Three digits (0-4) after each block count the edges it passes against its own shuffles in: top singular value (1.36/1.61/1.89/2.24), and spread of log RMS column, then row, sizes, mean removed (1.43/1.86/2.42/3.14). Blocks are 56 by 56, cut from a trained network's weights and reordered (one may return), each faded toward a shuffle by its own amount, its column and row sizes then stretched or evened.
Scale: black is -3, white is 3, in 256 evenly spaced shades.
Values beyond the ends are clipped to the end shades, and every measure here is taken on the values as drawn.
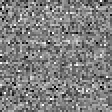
0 0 1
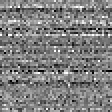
3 0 4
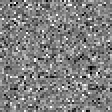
1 0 1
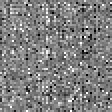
2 2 0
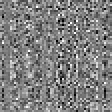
3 4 0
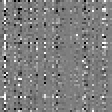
3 4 2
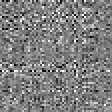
4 3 3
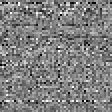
0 1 3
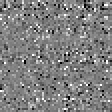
0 1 2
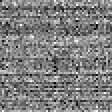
3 2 0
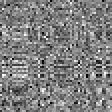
4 0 2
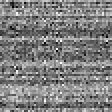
4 2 0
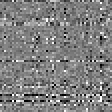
4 1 4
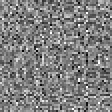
3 1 0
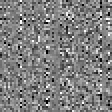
2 4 0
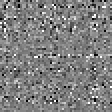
0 2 3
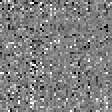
0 3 2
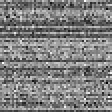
4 0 0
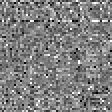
3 0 1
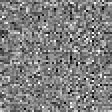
2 1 1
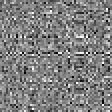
4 2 2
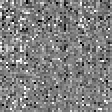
1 2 1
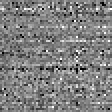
1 1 3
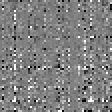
2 4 3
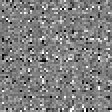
0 3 3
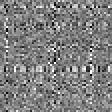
4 3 2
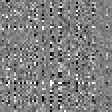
4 4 1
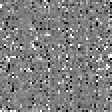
0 3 2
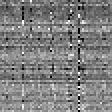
4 3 0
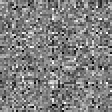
3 2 1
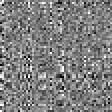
4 3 2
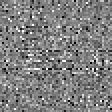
2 0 2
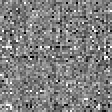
1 1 2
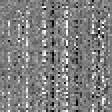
4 4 1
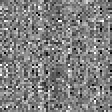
3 2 1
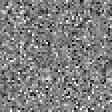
1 1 0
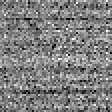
2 1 1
